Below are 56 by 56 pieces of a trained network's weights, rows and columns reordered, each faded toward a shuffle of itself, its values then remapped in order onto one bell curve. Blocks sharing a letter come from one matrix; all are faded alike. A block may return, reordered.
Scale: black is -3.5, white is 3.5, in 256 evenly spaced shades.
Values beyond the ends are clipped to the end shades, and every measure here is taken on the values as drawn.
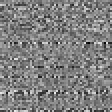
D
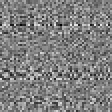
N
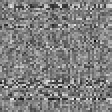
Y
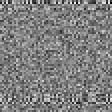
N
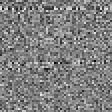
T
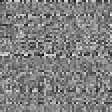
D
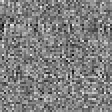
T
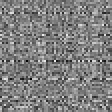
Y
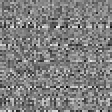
Y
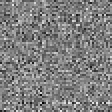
T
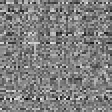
D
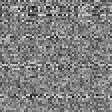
Y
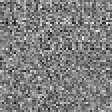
T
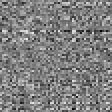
D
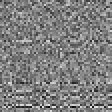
N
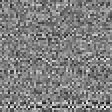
N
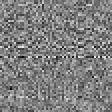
N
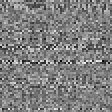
D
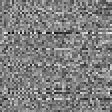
N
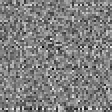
T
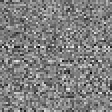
T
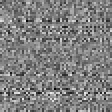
Y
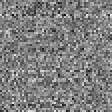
T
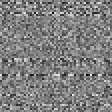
Y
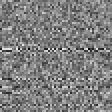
N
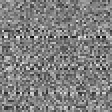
N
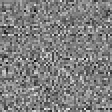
T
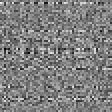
D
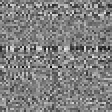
Y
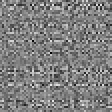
D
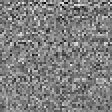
T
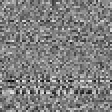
N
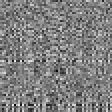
N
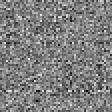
T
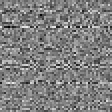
N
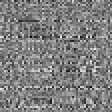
D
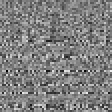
D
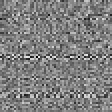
D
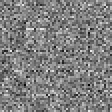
T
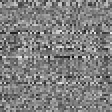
D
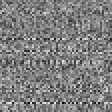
N
